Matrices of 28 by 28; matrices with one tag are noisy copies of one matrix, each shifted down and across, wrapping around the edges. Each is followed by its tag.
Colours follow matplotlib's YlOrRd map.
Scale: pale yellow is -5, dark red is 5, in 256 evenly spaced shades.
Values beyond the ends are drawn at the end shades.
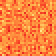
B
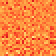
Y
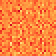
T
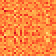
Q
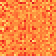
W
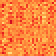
B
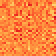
W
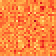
B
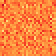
T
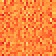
T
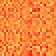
T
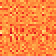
Q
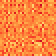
T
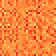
T
